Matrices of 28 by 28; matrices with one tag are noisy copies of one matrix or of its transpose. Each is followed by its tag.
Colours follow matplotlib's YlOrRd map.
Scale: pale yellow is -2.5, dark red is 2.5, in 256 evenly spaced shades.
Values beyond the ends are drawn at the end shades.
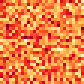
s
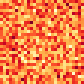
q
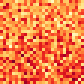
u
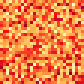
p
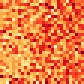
u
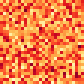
p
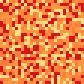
p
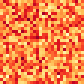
s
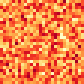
p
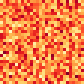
s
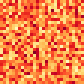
s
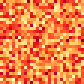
s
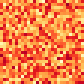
p
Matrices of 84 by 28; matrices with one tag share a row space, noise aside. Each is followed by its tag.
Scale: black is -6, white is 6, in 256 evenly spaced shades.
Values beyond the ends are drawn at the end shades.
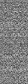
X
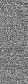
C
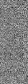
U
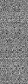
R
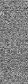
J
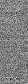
C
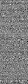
R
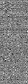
J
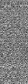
J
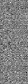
J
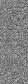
U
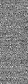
C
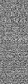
X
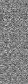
J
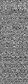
X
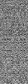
X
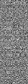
X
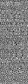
R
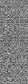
J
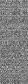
R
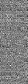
C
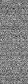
R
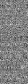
C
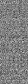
R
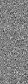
U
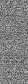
C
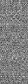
R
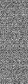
R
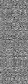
X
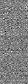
J
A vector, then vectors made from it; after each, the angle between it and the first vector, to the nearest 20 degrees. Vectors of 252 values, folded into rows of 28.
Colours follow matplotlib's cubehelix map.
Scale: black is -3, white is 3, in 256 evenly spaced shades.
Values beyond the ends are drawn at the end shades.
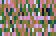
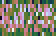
120 degrees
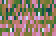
40 degrees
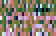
40 degrees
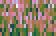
80 degrees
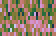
60 degrees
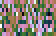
60 degrees
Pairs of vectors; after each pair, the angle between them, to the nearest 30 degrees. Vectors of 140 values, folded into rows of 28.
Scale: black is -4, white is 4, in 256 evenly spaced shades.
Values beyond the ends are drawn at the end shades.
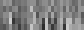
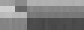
90 degrees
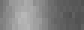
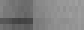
150 degrees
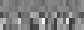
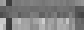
60 degrees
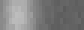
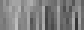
60 degrees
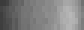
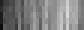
30 degrees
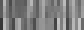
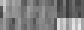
60 degrees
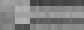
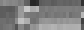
60 degrees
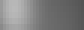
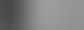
150 degrees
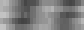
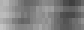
30 degrees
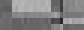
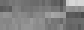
90 degrees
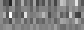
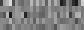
150 degrees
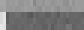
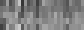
120 degrees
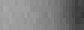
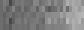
150 degrees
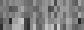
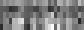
30 degrees
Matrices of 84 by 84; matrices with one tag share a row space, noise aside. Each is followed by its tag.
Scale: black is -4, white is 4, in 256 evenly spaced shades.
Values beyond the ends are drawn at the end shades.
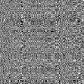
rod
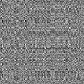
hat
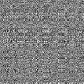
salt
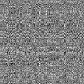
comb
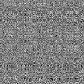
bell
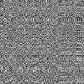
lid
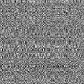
hat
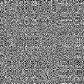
lid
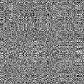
lid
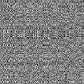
salt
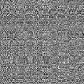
salt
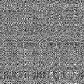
bell
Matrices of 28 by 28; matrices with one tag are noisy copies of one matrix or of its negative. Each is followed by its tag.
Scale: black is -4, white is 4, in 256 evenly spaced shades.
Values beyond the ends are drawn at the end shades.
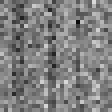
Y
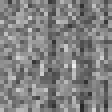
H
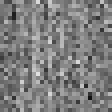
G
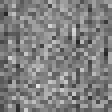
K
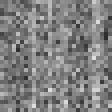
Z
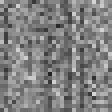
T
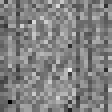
K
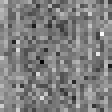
K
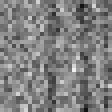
H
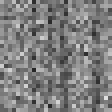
Z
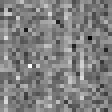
T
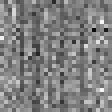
G
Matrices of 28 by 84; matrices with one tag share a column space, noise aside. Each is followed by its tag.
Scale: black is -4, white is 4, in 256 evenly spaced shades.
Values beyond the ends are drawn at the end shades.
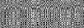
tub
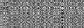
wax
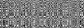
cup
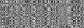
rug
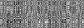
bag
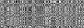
rug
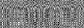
tub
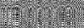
tub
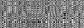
bag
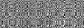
cup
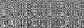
cup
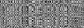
rug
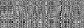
bag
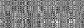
bag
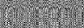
tub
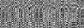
tub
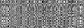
rug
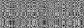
cup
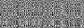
cup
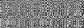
cup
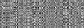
wax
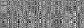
bag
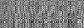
bag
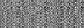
wax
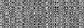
wax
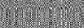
tub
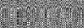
tub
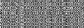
wax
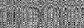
tub
